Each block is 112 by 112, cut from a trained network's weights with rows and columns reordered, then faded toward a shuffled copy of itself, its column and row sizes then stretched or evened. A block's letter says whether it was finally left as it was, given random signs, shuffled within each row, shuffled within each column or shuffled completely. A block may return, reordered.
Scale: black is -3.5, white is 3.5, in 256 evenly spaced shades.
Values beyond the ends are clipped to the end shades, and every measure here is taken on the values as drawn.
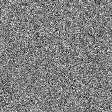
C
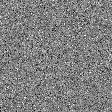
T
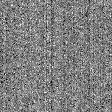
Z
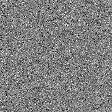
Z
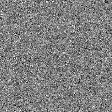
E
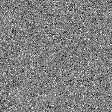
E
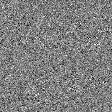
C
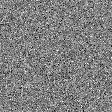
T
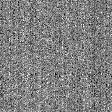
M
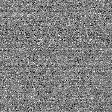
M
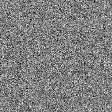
E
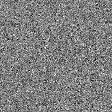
E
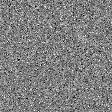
C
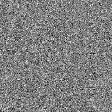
M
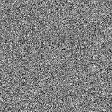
M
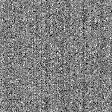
M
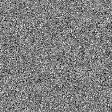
E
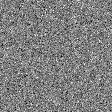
T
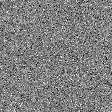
T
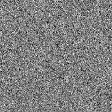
M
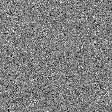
Z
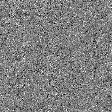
E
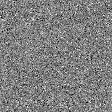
C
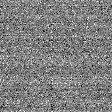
M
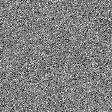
C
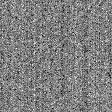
Z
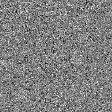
E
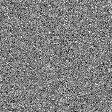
Z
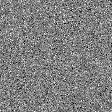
Z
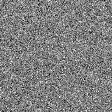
Z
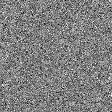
Z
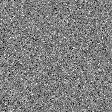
T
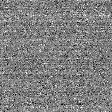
M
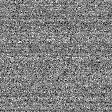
C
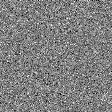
C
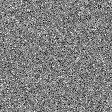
T
